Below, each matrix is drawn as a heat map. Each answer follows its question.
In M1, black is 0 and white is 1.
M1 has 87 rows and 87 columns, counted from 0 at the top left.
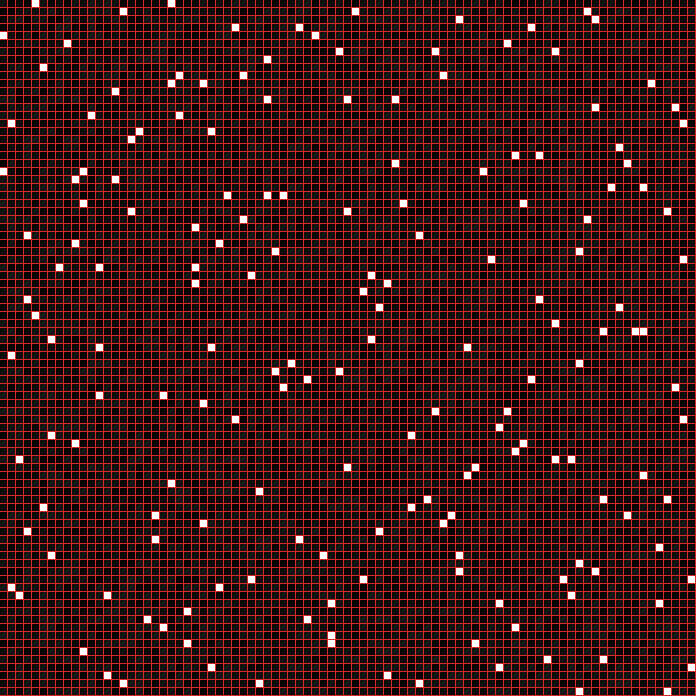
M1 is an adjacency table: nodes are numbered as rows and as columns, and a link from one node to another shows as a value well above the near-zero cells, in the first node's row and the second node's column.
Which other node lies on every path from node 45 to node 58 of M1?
node 72
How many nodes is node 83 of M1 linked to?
3
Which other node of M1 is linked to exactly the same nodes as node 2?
node 71
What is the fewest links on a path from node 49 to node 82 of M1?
7
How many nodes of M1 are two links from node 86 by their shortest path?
5
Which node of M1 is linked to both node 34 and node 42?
node 46
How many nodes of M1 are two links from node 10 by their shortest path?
4
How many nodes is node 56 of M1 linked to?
1
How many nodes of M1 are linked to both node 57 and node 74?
2
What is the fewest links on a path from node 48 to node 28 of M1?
3
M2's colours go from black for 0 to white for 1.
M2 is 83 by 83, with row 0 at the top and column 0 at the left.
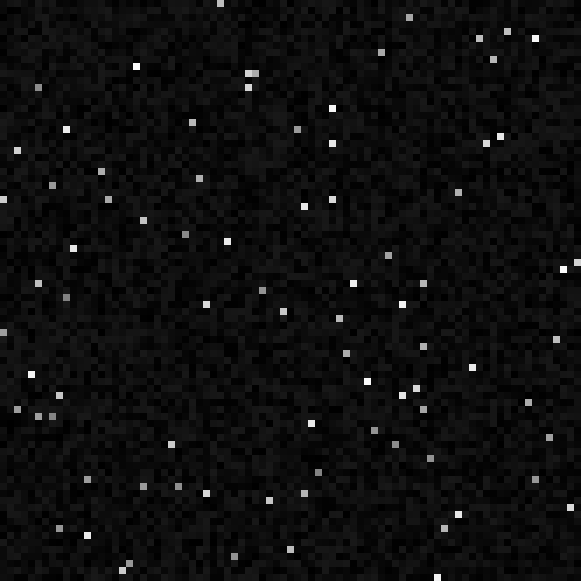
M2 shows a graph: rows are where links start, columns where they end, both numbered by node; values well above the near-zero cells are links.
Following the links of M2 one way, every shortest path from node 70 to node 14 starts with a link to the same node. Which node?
node 43
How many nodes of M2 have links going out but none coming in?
3
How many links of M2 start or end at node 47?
4
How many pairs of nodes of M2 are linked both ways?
4
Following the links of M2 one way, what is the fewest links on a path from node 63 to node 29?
4
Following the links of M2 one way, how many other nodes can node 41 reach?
4
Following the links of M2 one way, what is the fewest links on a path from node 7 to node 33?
7
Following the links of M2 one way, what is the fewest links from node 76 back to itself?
3
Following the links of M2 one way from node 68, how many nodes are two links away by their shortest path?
2
